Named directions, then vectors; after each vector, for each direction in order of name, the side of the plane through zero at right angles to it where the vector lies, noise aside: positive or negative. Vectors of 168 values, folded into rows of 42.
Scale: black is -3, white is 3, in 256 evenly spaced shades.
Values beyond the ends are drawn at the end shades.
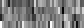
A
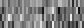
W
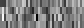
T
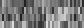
positive, negative, negative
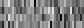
negative, negative, positive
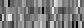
positive, positive, positive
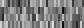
positive, negative, positive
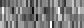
positive, positive, negative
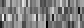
negative, positive, positive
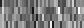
positive, positive, negative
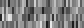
positive, positive, positive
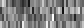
positive, negative, negative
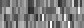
positive, positive, negative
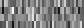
negative, negative, positive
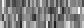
positive, negative, negative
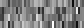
positive, negative, positive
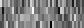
negative, negative, positive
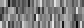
positive, negative, positive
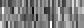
positive, positive, negative
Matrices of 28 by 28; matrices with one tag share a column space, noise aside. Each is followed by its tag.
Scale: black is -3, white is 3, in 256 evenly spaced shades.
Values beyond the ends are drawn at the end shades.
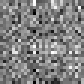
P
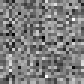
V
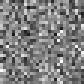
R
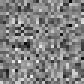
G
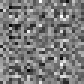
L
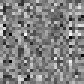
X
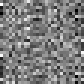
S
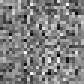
R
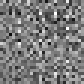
S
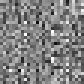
R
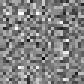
S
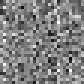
R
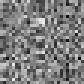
G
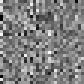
R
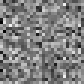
G
